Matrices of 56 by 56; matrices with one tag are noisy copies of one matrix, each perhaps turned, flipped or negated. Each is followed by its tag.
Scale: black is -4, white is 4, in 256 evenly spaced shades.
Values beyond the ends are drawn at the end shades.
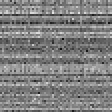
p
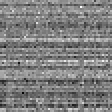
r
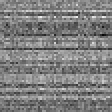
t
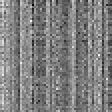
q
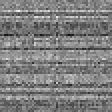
t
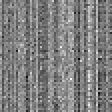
p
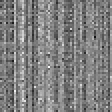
p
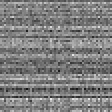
p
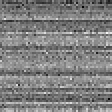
q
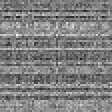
t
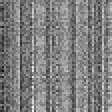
q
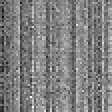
q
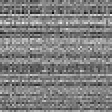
p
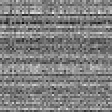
p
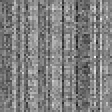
t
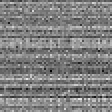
p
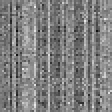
t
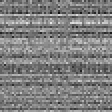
p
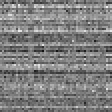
r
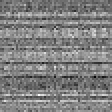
t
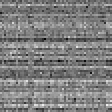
r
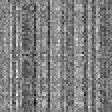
t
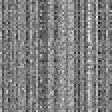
p
